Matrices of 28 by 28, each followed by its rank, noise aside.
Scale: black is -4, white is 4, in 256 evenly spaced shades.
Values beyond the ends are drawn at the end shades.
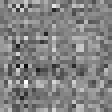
three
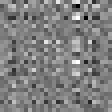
two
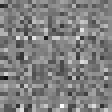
five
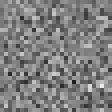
six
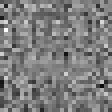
six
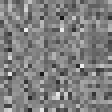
six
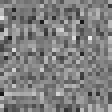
five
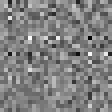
five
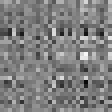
two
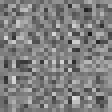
three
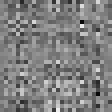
three
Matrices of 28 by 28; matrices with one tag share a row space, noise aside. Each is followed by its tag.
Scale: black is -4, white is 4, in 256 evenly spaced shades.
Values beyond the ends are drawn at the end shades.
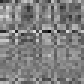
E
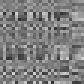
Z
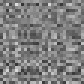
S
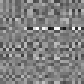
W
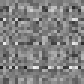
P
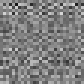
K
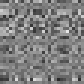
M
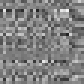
Z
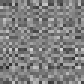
K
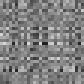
K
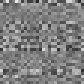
S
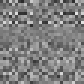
K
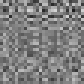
P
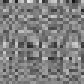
P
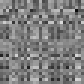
K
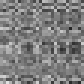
E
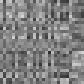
Z
